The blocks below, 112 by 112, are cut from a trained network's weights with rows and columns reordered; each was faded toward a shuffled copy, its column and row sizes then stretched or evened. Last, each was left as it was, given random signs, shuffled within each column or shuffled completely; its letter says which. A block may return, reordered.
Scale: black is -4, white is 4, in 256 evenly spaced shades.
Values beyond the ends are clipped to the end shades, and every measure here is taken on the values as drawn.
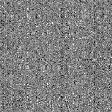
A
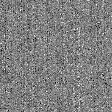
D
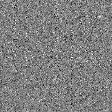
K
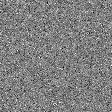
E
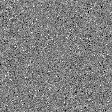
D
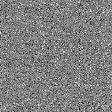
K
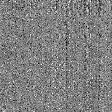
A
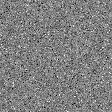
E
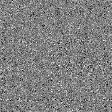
K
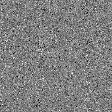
K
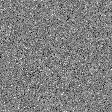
E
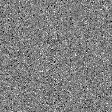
D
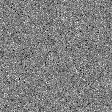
E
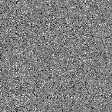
K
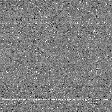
A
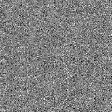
A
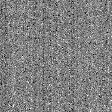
D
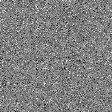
K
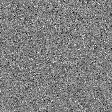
E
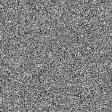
K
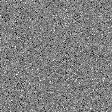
D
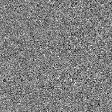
A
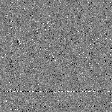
K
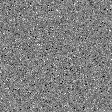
E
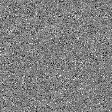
K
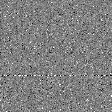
K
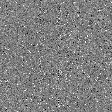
D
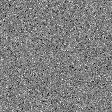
E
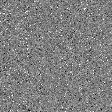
D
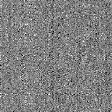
A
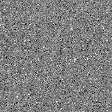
K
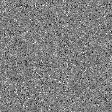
K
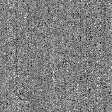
D
